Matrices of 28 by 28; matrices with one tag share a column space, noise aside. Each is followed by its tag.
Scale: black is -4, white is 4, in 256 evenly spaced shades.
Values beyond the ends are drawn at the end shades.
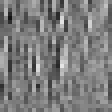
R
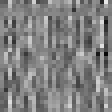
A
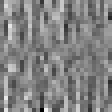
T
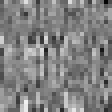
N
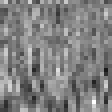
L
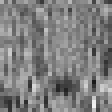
L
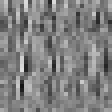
R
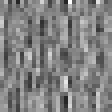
A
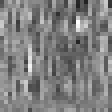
R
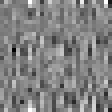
N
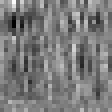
R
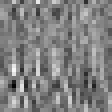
L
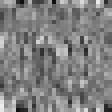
N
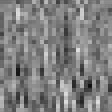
L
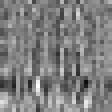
L
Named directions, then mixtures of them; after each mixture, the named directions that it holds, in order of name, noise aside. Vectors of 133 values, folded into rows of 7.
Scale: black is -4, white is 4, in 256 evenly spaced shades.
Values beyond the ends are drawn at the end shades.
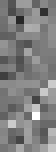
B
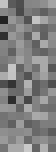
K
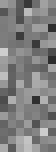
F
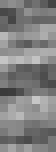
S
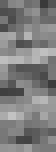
S.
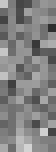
F, K.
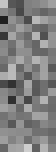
K.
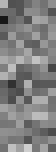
K, S.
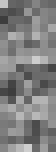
K, S.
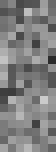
F, S.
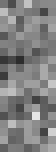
B, F, S.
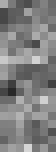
F, K, S.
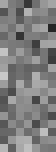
F.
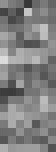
F, S.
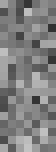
F.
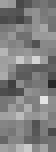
F, K, S.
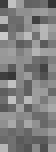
K, S.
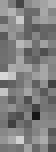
B, K, S.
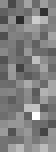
B, K.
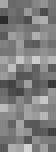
K, S.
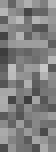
F, K, S.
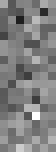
B, F, K.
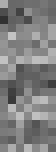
K, S.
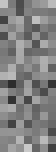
B, K.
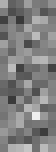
B, K, S.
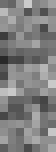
B, F, S.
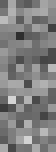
F, K, S.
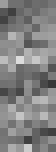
K, S.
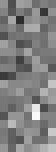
B.
